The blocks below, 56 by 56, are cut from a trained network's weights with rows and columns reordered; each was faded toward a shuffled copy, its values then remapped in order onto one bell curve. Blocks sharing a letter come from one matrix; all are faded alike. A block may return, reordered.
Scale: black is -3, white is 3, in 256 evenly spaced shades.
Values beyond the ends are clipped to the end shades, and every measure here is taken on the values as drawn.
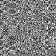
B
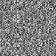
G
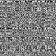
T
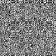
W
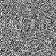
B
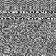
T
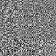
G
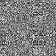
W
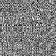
W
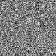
B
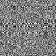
T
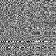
T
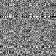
G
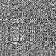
G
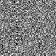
B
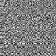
W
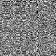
W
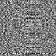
W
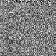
B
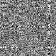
B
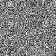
B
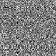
W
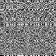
T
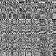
T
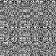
T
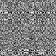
T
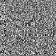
G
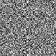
B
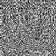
B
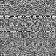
T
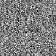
B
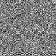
W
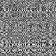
T
